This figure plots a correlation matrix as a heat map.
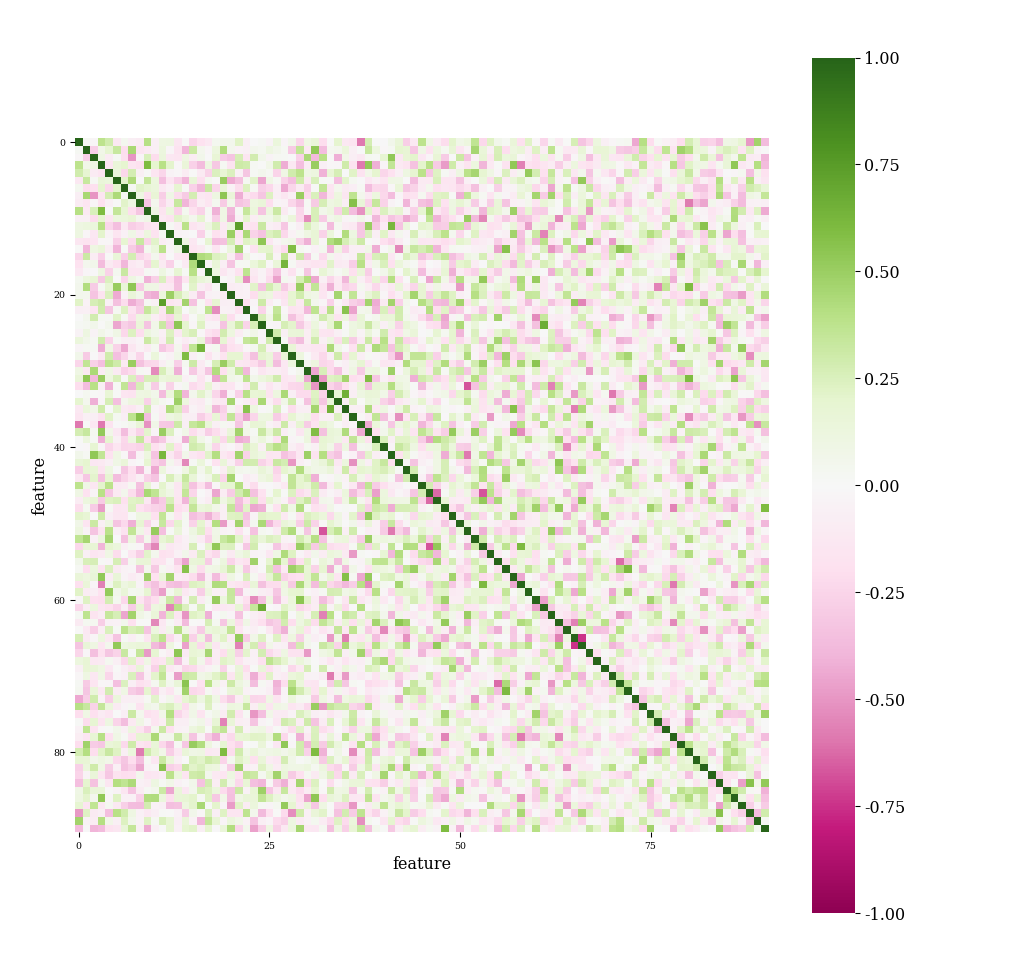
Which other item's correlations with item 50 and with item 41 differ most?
51
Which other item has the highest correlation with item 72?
56
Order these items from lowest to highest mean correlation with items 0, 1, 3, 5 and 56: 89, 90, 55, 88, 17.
90, 88, 17, 55, 89
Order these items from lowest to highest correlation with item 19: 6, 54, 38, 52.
38, 54, 6, 52
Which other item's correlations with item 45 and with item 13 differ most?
67
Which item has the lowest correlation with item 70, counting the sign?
33
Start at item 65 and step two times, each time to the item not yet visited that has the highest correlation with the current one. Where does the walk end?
11
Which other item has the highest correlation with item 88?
84
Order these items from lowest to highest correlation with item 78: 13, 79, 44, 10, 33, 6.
79, 44, 6, 33, 13, 10
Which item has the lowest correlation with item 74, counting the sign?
32
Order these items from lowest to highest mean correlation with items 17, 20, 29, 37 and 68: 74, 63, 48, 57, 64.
57, 74, 64, 63, 48
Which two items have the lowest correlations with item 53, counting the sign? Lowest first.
46, 10
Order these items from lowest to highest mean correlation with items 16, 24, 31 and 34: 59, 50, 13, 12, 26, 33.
12, 59, 26, 50, 33, 13
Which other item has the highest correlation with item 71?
14
